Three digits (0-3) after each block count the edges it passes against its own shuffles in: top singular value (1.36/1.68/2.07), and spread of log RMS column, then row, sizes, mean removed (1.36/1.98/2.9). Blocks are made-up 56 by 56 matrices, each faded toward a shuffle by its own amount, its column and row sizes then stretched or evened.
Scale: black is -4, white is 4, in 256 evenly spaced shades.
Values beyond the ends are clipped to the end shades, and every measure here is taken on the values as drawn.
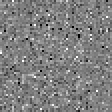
0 1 0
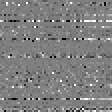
3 0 3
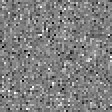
0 0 0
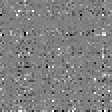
1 2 2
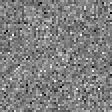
0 0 0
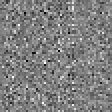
2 2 1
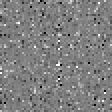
1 2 1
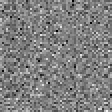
2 0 0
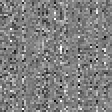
1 3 0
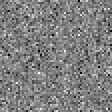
0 1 1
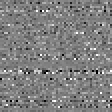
0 0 3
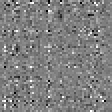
2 2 2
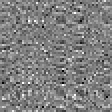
3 1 1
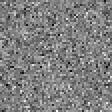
0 0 0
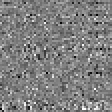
2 1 2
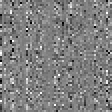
2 3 0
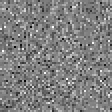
2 0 0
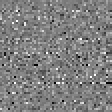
2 0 2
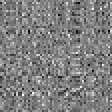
3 1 2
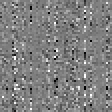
0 3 1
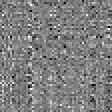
3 2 1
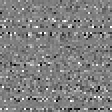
1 0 3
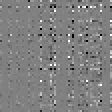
2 3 2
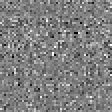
1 0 2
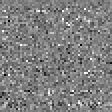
0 0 2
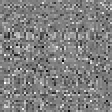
3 1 1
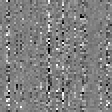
2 3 0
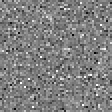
1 0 0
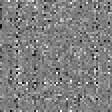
2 2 2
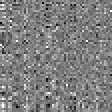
3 2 1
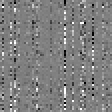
2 3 1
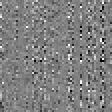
2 3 1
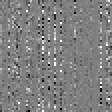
1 3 0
